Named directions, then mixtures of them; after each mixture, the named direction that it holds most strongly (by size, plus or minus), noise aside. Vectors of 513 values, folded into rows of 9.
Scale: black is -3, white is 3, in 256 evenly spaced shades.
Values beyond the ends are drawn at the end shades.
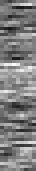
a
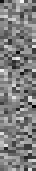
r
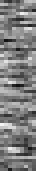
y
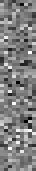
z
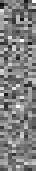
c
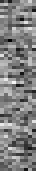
y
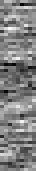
a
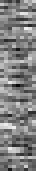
y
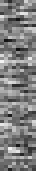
y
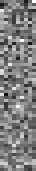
c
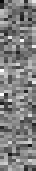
c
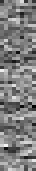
r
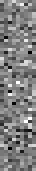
z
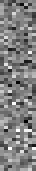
z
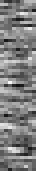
y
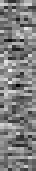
y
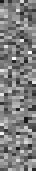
r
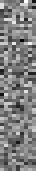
c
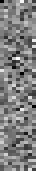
r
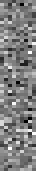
z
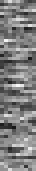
y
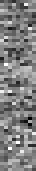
z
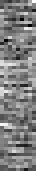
y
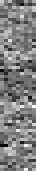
r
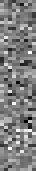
z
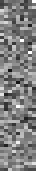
c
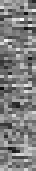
y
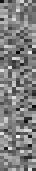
r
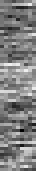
a
